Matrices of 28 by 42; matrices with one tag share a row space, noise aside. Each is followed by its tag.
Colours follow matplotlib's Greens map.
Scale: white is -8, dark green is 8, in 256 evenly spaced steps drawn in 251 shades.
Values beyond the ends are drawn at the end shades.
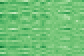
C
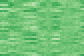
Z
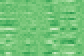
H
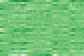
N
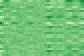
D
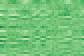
C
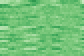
Z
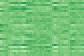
N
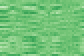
Z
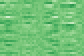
H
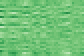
C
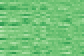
C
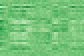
N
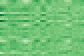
C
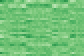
N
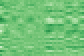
D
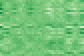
D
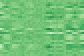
D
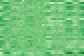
D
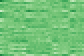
N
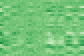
D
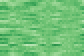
Z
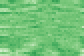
Z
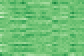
N
